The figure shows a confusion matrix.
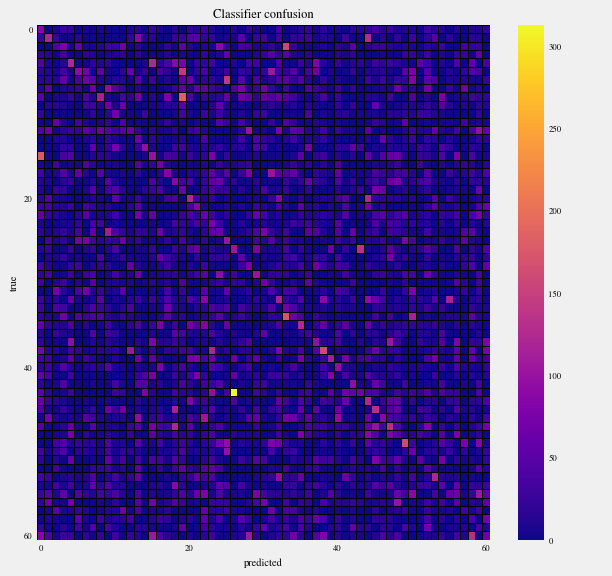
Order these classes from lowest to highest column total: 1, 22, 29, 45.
1, 29, 45, 22
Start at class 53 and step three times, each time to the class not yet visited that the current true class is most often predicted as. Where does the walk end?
59
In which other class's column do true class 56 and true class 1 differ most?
44
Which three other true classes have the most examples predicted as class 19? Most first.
8, 5, 4
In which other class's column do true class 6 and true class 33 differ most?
25
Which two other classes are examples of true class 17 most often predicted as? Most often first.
31, 28
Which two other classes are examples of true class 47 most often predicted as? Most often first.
18, 45
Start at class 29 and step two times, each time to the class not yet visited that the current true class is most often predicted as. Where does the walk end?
9
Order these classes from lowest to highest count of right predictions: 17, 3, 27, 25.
3, 27, 17, 25
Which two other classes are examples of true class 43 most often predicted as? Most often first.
26, 23
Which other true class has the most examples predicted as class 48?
56
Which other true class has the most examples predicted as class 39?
41
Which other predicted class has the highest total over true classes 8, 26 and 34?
33
